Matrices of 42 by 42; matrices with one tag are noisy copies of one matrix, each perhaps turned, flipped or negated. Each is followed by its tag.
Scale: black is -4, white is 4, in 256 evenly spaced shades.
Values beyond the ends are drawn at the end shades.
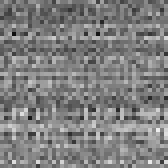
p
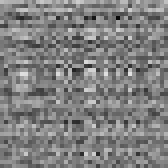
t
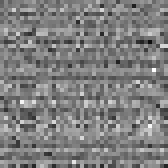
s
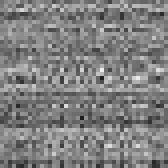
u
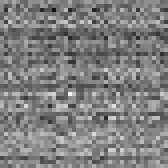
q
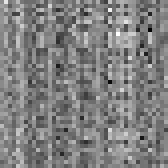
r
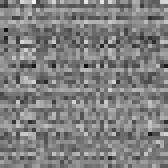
s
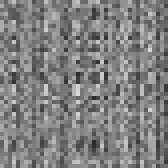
t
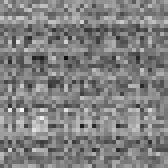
r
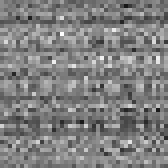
r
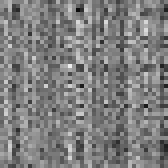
u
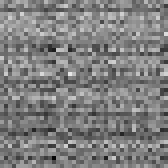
q
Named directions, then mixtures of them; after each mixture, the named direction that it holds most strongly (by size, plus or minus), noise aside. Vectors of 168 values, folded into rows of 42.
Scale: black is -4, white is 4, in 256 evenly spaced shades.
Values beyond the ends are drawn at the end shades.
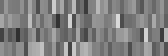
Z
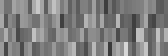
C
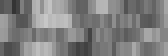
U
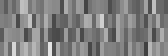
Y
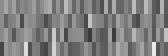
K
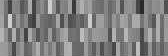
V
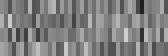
V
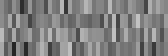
Y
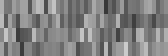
C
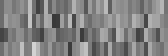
C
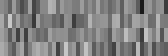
V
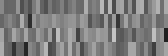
K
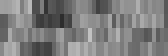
U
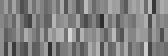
Y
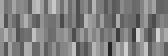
C
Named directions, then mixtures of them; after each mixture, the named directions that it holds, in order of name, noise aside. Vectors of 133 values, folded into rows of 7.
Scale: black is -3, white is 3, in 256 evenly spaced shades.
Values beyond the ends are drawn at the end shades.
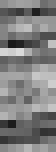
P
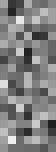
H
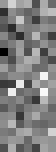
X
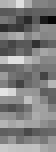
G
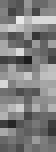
G, H, P.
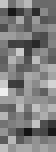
G, H, P.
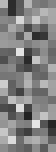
H.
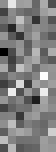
X.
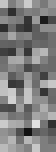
G, H.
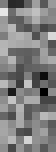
H, P, X.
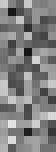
G, H.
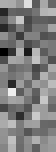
G, H, X.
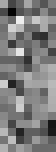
H, P.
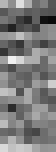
G.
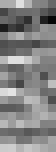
G.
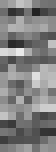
P.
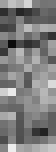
G, P, X.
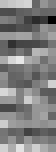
G.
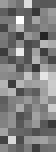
H, P, X.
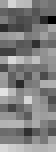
G.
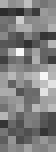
H, P, X.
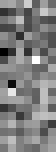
G, H, X.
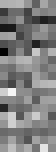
G, X.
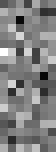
H, X.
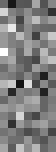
X.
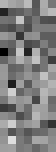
G, H, X.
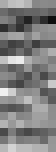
G.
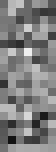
H, P.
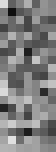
G, H.
